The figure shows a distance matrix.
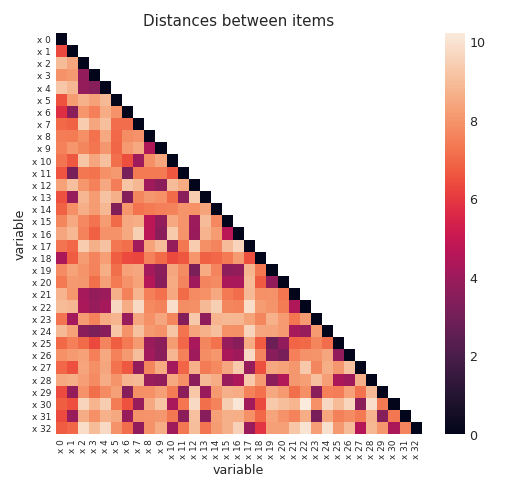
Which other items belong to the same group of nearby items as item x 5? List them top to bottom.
x 14
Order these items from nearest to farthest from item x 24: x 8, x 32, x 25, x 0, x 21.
x 21, x 25, x 8, x 0, x 32
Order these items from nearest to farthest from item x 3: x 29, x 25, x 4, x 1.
x 4, x 25, x 29, x 1
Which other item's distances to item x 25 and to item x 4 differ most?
x 19
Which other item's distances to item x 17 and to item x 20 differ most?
x 26
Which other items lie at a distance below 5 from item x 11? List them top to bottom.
x 1, x 6, x 13, x 23, x 29, x 31
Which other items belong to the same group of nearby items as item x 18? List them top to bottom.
x 0
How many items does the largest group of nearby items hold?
10
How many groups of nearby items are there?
6
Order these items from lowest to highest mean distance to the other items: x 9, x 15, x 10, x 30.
x 9, x 15, x 10, x 30
